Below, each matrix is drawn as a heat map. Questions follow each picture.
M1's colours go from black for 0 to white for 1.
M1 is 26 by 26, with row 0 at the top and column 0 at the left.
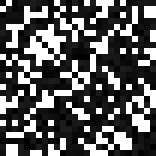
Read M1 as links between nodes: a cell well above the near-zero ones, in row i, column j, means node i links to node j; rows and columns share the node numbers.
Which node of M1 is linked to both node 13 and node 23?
node 19
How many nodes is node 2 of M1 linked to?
11
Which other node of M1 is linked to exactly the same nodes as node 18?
node 14
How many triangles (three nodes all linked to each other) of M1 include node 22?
6
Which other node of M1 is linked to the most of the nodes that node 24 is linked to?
node 5
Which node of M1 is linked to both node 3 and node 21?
node 4
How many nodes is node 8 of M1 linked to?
11
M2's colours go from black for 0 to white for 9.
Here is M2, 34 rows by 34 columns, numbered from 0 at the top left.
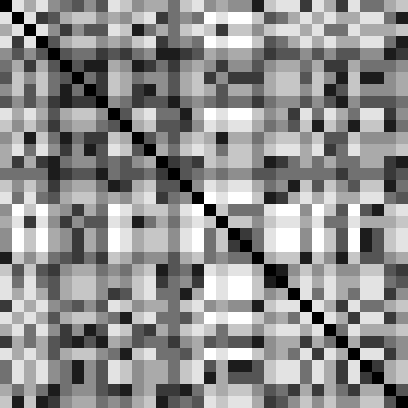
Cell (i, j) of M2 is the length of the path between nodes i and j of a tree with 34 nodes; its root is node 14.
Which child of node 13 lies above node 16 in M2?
22
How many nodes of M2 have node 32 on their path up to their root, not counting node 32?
6
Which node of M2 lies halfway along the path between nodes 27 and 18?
5
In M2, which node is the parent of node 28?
8
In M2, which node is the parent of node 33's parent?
4
